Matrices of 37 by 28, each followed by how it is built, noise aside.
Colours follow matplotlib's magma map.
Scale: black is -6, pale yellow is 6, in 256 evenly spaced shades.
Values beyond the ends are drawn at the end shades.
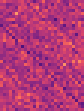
Toeplitz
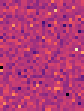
sparse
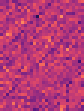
Hankel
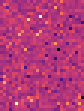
sparse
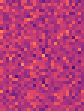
repeating rows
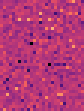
sparse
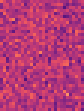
blocks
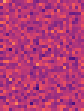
repeating rows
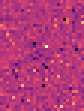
sparse
